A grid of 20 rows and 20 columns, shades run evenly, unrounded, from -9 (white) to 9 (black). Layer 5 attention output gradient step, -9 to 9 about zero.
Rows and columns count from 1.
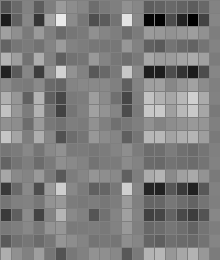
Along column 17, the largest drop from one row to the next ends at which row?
3
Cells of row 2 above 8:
3
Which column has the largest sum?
15
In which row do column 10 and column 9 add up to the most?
2
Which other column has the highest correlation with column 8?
7
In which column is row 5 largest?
6
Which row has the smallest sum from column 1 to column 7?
11
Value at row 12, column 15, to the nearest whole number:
1
